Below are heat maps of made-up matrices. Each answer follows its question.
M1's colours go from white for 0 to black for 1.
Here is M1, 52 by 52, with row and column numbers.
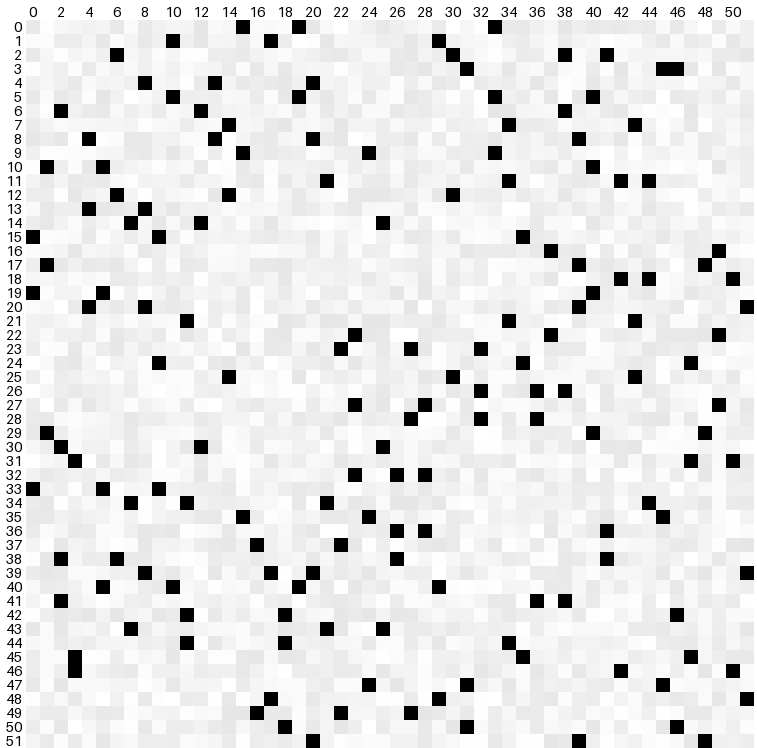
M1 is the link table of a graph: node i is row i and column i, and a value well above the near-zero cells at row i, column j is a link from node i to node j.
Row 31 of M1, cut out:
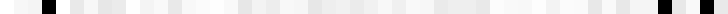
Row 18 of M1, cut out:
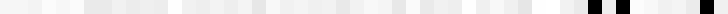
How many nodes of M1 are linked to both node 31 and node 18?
1
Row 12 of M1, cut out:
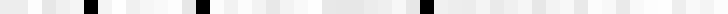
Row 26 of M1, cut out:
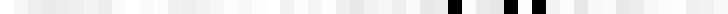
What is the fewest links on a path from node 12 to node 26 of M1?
3
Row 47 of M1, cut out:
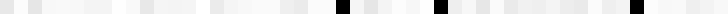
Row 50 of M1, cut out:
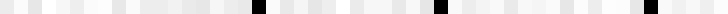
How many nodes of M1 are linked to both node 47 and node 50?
1
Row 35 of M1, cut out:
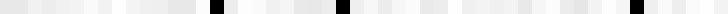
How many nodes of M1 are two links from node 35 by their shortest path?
4
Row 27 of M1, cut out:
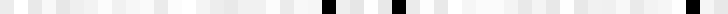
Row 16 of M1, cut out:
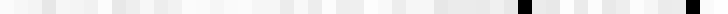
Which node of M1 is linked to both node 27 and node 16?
node 49
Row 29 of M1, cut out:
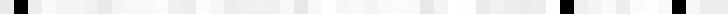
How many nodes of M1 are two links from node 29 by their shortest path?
5
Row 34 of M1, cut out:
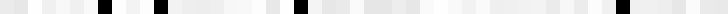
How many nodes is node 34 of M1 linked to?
4
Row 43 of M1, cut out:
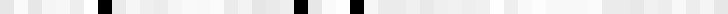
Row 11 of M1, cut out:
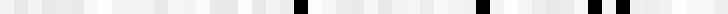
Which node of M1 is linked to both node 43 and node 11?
node 21
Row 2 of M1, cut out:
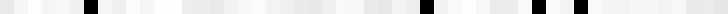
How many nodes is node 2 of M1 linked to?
4
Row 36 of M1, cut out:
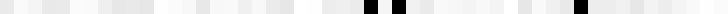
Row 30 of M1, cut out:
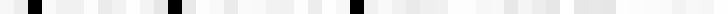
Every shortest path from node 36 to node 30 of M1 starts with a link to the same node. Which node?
node 41
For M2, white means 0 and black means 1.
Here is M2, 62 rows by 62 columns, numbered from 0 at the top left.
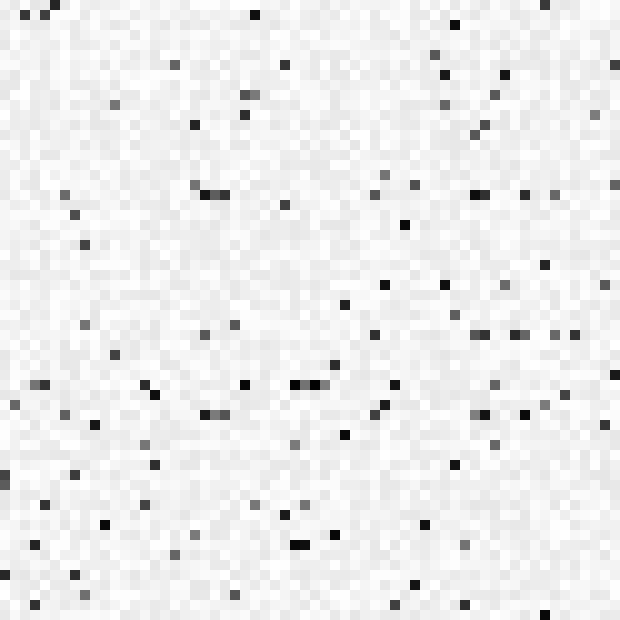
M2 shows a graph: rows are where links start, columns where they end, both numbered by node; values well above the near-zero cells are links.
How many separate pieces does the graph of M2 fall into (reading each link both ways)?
3
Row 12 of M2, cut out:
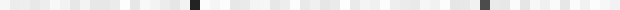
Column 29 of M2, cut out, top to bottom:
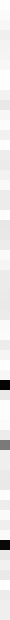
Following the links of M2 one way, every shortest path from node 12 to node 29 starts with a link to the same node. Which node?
node 48
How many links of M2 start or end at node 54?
8
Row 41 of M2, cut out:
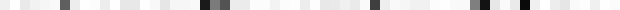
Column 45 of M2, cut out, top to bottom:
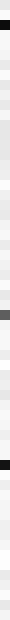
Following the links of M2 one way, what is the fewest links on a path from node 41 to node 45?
5
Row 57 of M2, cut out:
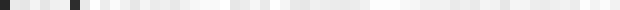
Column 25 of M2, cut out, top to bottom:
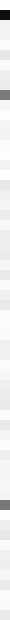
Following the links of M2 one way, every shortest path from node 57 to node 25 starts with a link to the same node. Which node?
node 7
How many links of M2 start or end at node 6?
5
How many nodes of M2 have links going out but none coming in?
8
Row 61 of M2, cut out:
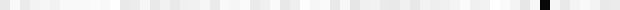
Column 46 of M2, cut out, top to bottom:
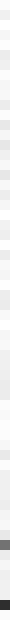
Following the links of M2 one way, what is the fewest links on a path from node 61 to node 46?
2
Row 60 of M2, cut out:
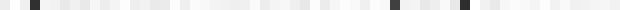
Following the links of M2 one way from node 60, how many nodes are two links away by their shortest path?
3
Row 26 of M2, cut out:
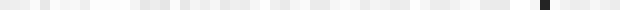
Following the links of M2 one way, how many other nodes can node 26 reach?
8
